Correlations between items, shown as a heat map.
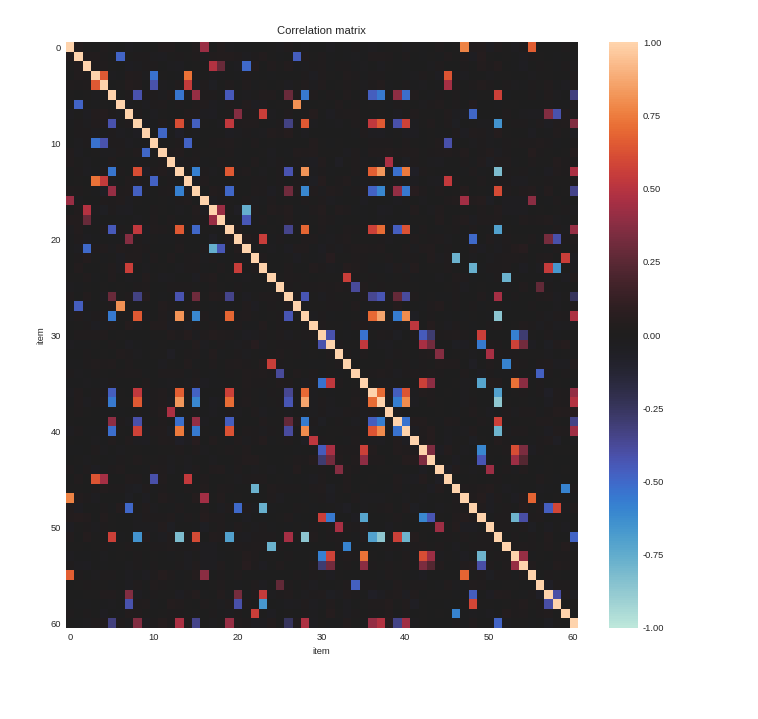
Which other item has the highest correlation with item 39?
51
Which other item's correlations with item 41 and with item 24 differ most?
52
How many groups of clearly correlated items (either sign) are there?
14
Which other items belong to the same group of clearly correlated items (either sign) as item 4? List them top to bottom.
3, 10, 14, 45
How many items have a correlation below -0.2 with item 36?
5
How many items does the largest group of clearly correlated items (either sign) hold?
13
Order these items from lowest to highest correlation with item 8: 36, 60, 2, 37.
2, 60, 36, 37
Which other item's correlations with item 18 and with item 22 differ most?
46
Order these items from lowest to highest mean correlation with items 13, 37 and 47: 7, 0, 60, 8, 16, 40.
7, 16, 0, 60, 8, 40
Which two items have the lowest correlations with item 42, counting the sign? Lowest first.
49, 30
